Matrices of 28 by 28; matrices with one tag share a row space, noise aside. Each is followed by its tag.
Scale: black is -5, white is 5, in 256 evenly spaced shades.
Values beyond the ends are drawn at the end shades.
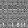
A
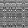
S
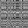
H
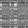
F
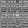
H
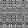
S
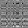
H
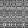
S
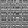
H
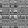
F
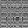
H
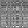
H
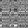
F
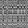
A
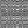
H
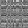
H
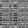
F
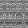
S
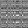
H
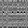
A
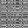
H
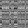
F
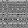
A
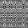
S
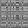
H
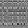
A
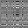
H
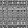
A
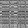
F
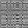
H
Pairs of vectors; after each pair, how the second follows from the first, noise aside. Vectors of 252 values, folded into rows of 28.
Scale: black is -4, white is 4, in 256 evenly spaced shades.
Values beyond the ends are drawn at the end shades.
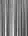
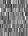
shuffled.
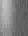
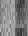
wrapped around, negated.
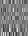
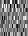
wrapped around, scaled up.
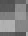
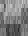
wrapped around, negated.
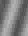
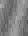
reversed, shrunk.
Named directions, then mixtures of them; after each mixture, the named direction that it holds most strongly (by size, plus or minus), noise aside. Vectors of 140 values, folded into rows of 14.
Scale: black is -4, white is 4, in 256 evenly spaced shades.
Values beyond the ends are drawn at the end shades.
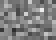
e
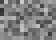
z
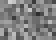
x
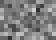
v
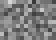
x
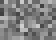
z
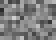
z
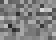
z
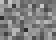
z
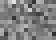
x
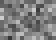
v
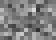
v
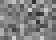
x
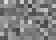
z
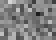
x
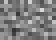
e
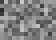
z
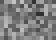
x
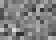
v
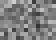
x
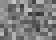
x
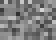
z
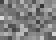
v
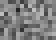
x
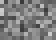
z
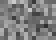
x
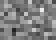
e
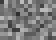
z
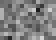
v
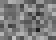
v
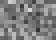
x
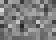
z
